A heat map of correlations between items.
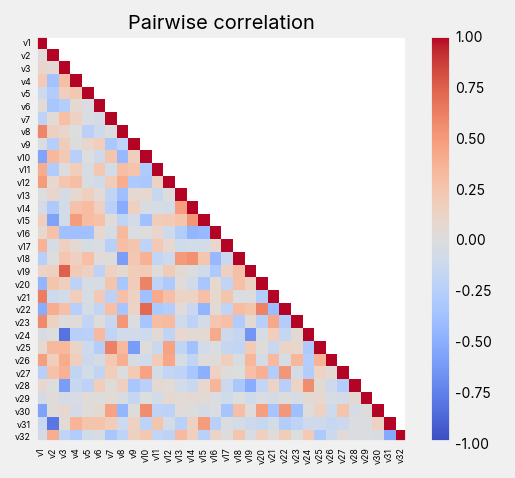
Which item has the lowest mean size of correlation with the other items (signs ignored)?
v29
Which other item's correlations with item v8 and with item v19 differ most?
v18
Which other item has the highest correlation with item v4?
v15
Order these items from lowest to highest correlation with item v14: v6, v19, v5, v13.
v19, v6, v5, v13
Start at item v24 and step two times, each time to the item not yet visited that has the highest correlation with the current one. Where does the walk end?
v16
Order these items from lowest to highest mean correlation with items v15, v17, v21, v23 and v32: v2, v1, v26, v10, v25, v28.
v10, v25, v2, v28, v26, v1
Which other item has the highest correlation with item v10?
v22
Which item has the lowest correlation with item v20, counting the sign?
v1
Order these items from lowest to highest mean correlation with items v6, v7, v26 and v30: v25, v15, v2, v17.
v17, v2, v15, v25
